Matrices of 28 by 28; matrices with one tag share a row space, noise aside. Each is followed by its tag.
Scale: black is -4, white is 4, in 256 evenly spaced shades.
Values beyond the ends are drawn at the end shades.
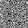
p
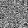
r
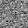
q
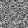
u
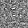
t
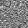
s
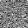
p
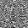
t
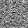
t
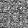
s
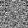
u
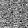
s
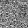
q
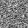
p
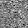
s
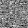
q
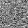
u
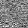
q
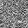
p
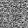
s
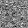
q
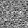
s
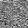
s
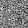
p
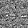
q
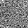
r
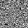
r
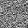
p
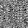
p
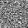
s
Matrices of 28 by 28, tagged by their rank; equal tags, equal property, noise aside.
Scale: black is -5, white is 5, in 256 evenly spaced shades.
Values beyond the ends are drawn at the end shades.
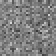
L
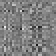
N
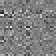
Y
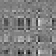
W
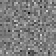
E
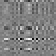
W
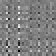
W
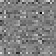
L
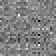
L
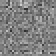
E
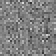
E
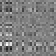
W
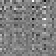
N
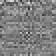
L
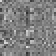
Y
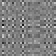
W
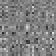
Y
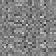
L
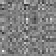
Y
